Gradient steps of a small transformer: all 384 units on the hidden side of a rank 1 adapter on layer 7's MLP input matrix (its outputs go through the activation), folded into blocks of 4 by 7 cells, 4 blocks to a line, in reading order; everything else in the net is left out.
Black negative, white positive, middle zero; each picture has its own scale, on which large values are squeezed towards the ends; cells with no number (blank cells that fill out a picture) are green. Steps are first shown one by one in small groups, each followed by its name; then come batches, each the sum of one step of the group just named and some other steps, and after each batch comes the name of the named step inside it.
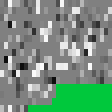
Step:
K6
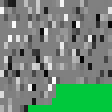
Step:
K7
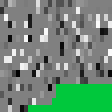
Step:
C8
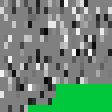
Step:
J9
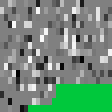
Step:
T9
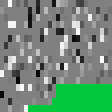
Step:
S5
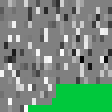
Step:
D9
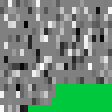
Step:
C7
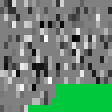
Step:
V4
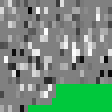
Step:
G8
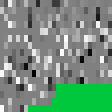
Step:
D9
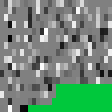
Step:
C8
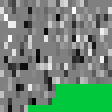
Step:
J9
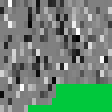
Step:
S5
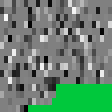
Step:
C8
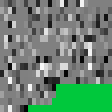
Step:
K6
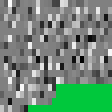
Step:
T9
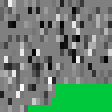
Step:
V4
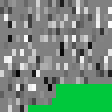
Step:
C8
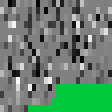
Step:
K7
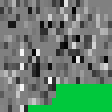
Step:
V4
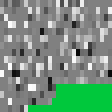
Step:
J9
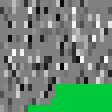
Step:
C8
